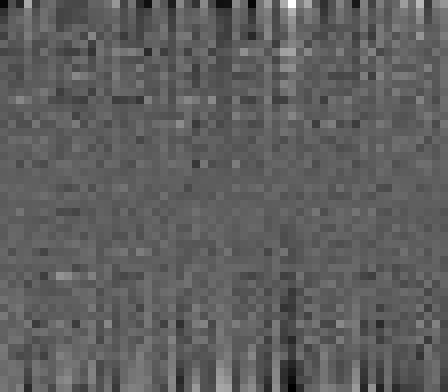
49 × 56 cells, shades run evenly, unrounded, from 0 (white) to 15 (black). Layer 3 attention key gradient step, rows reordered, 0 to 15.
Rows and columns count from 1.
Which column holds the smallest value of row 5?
53
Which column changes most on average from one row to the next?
36
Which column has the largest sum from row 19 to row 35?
37
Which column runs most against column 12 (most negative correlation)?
13
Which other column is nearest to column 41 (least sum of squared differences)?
18
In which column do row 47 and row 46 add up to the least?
28
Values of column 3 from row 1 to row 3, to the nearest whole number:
13 10 9
